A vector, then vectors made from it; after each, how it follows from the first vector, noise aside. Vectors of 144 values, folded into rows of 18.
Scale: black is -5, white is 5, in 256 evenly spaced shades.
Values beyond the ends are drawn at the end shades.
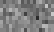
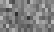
reversed.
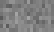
reversed, negated, shrunk.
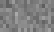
reversed, negated, shrunk.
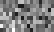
wrapped around, negated, scaled up.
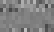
negated, partly zeroed.
